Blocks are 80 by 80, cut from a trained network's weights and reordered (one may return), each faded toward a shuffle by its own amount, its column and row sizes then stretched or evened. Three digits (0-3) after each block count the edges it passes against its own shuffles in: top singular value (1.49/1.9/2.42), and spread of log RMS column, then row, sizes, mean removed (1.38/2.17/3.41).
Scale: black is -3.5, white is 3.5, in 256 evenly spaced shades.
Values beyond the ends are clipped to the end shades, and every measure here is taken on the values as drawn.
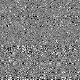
2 0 2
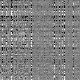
3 3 1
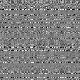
3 0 3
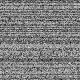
3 0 0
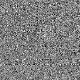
0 1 2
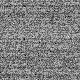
1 0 0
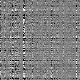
3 3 1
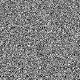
0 0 2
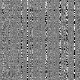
1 3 0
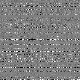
1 1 3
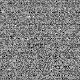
0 1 2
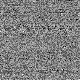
0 0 2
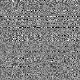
0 2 3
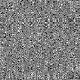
2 1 0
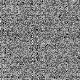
0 2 0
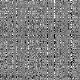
1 3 2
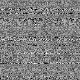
0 1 3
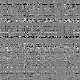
2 2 3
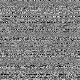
1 0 3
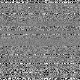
0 1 3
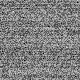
1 0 0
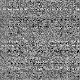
1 2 2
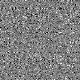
1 0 1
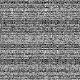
3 2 1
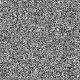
0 0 2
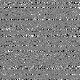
1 0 3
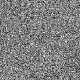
1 0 1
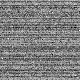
3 0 1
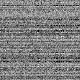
3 1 2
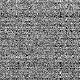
2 2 1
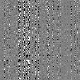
1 3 1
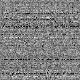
2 1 2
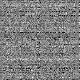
2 2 2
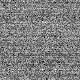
1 1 1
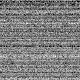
3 0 2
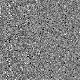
1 1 0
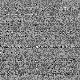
0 1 2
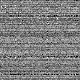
3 1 2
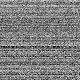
3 0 2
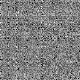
0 2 2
